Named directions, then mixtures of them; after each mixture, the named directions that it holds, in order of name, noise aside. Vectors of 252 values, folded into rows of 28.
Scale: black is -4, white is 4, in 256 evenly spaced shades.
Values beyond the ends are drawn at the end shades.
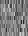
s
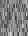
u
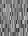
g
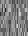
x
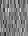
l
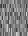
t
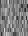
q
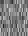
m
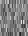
s, u.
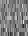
g, s, u.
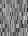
g.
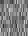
m.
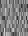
q.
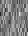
u, x.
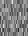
g, m.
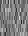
l, s.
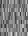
l, t, u.
